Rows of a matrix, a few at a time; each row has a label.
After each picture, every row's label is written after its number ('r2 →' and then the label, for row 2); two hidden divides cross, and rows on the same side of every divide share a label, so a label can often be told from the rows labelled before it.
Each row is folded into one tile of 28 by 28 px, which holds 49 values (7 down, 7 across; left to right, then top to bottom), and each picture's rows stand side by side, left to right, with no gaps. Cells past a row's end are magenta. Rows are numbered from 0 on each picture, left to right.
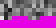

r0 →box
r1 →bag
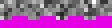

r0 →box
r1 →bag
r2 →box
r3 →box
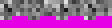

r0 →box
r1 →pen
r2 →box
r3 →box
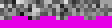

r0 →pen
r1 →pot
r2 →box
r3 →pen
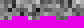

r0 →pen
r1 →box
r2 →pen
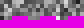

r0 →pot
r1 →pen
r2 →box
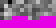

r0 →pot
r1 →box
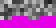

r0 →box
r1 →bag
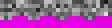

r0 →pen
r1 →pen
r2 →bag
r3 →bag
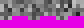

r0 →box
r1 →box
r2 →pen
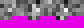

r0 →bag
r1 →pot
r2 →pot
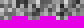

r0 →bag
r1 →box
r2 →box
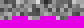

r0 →pen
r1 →box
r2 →pen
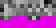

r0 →pot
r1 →bag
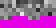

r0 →bag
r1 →pen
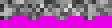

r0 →pot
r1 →bag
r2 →bag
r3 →pot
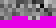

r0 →bag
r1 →pen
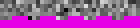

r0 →pen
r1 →pot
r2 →box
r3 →pen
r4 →bag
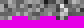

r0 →box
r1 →bag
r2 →pot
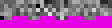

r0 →pot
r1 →bag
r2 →pot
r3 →bag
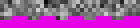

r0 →pot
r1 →bag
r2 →pot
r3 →bag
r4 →pot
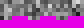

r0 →pot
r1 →box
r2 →pen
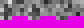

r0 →box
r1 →box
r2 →pen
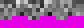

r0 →pen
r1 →pen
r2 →bag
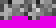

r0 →pot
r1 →pot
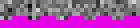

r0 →box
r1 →pot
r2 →bag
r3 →pen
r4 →pen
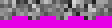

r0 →bag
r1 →pot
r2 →pen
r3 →pot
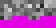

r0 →pot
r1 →pen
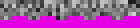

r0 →bag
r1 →pen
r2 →pot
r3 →pen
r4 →bag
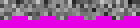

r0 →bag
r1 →box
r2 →bag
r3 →pen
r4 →bag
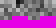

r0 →bag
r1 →pen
